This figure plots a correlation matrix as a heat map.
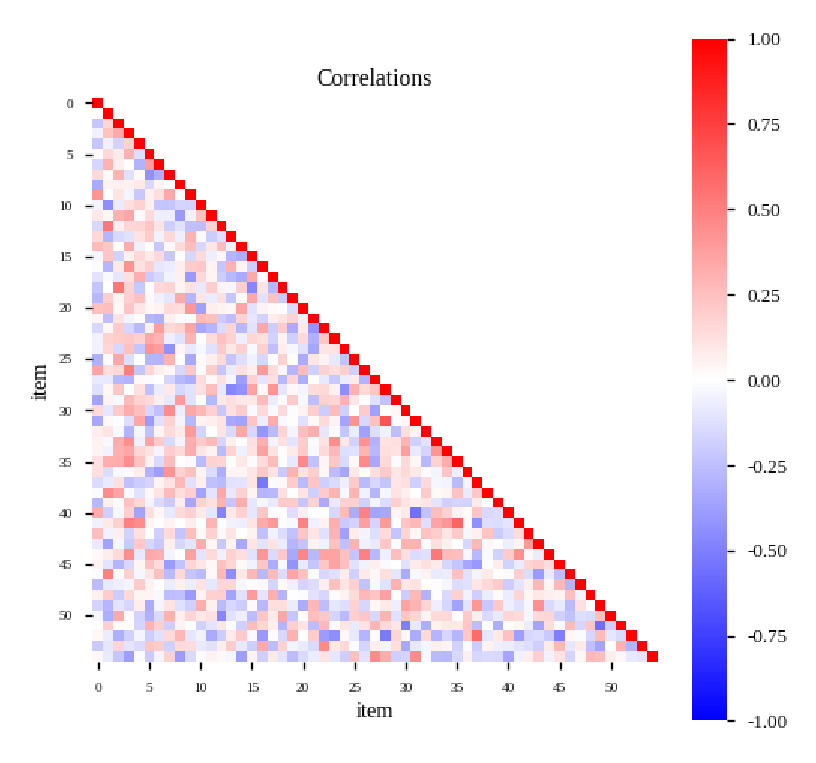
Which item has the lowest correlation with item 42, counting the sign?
24
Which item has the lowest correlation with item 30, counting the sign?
51
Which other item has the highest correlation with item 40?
26
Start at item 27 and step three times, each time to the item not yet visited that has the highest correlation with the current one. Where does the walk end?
28
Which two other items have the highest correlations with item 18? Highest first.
2, 50
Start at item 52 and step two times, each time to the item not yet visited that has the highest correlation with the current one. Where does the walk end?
49
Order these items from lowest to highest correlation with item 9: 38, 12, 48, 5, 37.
48, 12, 37, 5, 38
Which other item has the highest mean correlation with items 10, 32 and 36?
21
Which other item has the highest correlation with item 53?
22
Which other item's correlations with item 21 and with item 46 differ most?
1
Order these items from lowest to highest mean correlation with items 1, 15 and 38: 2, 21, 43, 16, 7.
16, 21, 43, 7, 2
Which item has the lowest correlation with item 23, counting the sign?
52
